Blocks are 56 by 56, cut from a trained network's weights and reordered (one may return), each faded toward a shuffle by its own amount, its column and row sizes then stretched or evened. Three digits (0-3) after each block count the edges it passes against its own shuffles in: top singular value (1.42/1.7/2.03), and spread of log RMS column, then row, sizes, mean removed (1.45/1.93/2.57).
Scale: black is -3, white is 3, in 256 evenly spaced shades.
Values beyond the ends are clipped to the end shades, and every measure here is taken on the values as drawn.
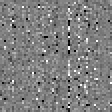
1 2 0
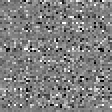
0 2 3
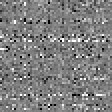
0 2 3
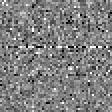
2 0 1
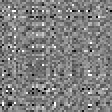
3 2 2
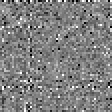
2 1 1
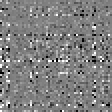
0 3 3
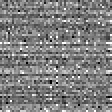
3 2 0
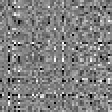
3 3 2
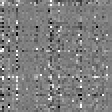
1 3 2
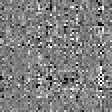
2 3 2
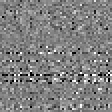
2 1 3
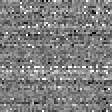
2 0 3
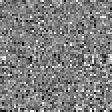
1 0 2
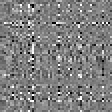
3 2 3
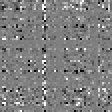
1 3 3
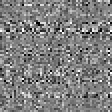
3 1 3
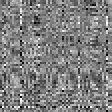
3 2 1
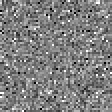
0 0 1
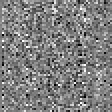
0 3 1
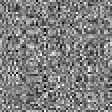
3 1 0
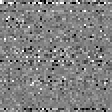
1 0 3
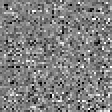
0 2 2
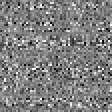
1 0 3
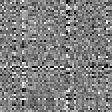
3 2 2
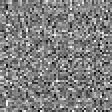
2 1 0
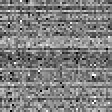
3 1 0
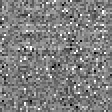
0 1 0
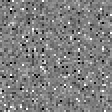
0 1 0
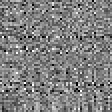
3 1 2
